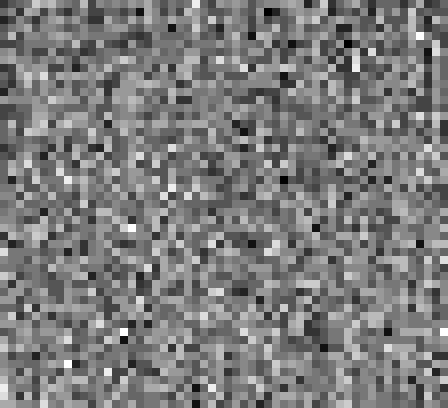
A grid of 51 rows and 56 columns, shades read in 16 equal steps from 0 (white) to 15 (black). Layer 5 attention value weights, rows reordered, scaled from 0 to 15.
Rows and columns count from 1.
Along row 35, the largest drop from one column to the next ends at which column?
44
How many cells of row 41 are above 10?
6
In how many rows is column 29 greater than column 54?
19
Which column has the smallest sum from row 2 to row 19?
55
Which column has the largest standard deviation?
54
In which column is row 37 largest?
31
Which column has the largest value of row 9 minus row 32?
1
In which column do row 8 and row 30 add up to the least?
28
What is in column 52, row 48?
13
